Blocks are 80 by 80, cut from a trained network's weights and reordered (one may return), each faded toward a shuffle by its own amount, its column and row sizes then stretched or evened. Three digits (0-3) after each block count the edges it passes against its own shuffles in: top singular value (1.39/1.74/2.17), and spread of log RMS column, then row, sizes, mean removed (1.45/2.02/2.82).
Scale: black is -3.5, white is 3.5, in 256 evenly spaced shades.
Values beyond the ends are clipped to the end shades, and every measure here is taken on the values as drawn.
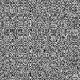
3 1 0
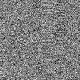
2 0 0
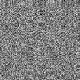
3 0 1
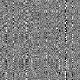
3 3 1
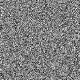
1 1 0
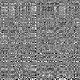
3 2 3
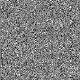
1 2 0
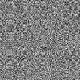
3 0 1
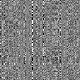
3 3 0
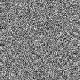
2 0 0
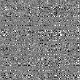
1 2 3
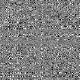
0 2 3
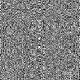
2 2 0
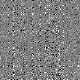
1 3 3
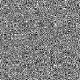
2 1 2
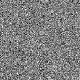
1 1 0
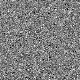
0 1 1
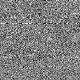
2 0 2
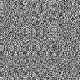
3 0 2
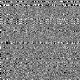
3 1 3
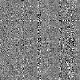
1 3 1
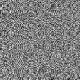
3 1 0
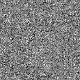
0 1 1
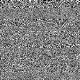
0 0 3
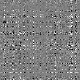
1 3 3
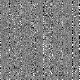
1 3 1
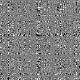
2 3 3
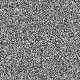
0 0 2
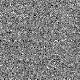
0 0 2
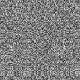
3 0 0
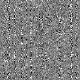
1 3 1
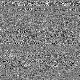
0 0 3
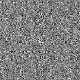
2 1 2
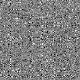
1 2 2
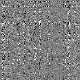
1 3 2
